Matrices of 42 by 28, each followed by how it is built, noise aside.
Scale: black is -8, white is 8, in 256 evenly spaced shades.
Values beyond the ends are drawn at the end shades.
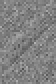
Hankel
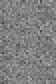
repeating rows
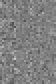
uneven columns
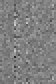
uneven columns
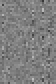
uneven columns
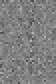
uneven columns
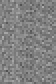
repeating rows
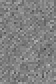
Hankel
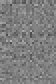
low rank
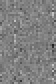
uneven columns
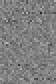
uneven rows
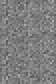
repeating rows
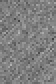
Hankel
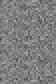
repeating rows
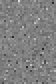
sparse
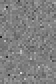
sparse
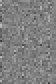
uneven columns
